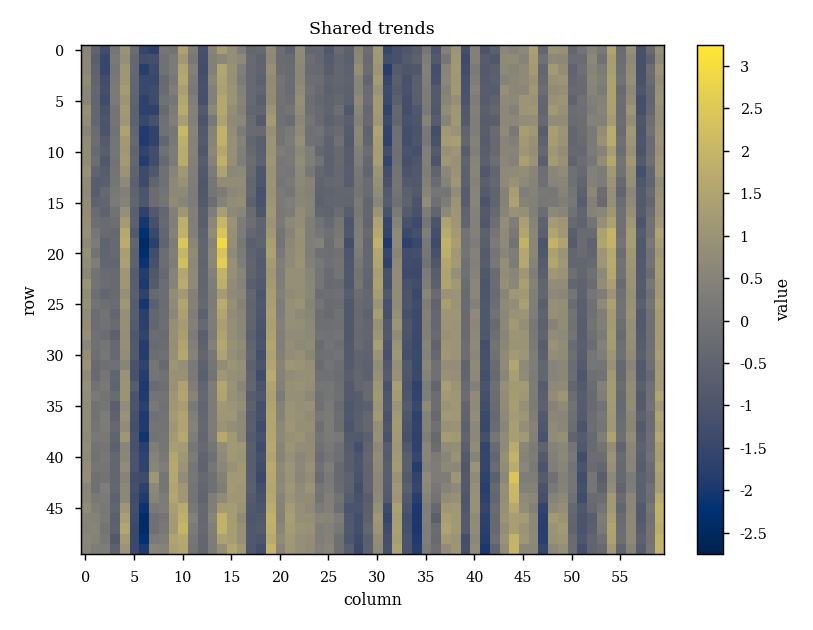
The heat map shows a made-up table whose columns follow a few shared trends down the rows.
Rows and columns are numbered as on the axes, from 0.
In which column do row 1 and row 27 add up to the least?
6
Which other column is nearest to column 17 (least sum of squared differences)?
29
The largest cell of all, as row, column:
19, 14
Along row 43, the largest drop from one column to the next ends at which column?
41
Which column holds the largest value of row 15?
44
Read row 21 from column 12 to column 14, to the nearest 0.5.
-0.5 0.5 2.5
